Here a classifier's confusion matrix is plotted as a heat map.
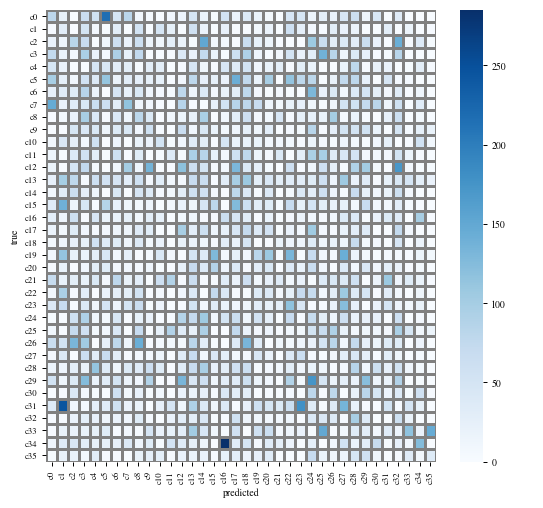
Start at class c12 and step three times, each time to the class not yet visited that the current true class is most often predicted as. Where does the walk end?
c4
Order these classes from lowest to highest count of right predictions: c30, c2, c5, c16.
c30, c16, c2, c5
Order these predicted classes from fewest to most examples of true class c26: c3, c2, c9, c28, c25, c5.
c9, c5, c25, c28, c3, c2
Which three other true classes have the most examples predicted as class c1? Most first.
c31, c15, c19
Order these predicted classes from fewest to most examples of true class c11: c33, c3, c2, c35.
c35, c33, c2, c3
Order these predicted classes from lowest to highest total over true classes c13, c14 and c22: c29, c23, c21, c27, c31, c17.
c21, c31, c29, c23, c17, c27
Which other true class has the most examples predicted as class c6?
c3
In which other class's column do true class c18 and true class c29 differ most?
c24
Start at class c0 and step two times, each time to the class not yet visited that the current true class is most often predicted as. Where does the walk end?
c17
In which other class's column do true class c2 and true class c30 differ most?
c14
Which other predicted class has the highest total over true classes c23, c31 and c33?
c1
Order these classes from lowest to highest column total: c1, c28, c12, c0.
c0, c12, c1, c28
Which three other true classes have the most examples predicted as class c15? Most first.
c19, c20, c22
